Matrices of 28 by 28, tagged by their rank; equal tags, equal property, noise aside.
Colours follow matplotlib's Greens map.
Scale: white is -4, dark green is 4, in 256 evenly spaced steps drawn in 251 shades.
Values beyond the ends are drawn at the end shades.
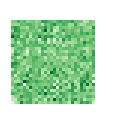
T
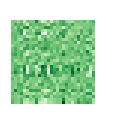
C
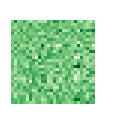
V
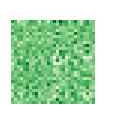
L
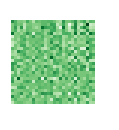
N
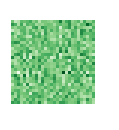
T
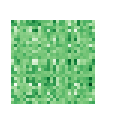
L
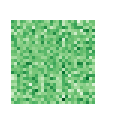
V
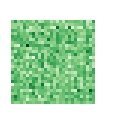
T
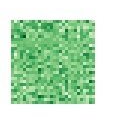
T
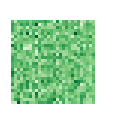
T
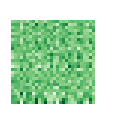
C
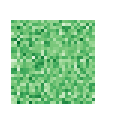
C
